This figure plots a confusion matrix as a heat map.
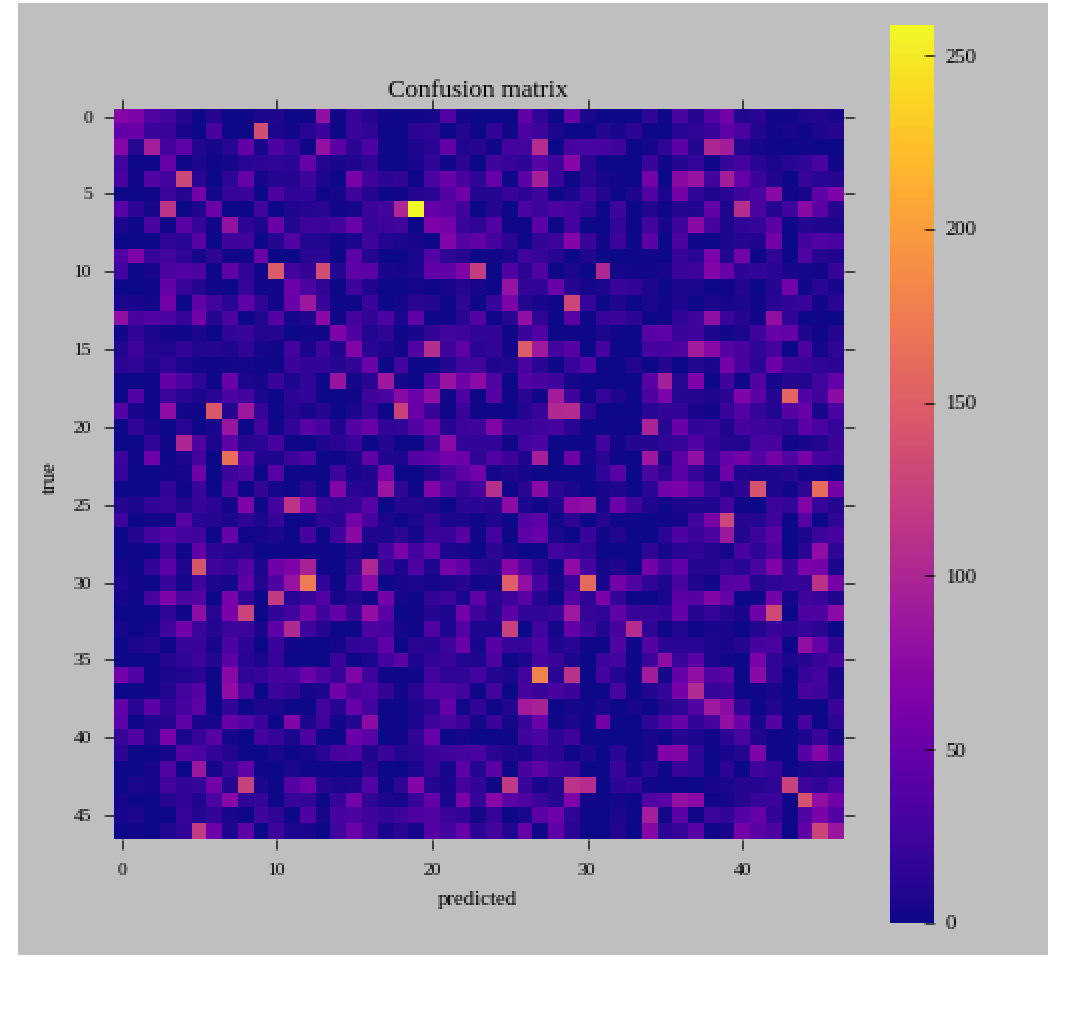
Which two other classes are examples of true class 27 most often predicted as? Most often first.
39, 15
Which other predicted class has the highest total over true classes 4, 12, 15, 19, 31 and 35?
29
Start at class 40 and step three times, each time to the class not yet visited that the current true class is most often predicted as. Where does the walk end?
5
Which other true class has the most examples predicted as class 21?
17
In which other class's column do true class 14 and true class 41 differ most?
45
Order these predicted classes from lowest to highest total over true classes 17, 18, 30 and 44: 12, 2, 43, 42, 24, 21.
2, 42, 21, 24, 43, 12
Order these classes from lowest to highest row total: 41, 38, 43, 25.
41, 38, 25, 43
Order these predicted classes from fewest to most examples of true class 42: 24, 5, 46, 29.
46, 29, 24, 5
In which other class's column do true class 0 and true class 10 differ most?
23
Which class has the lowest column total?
33
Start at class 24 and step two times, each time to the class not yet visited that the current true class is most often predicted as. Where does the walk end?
34
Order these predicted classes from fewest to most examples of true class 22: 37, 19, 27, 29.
19, 29, 37, 27
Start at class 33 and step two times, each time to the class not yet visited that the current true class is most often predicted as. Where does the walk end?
11
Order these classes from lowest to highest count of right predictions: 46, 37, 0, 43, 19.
19, 0, 46, 37, 43
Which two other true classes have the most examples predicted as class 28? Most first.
19, 18
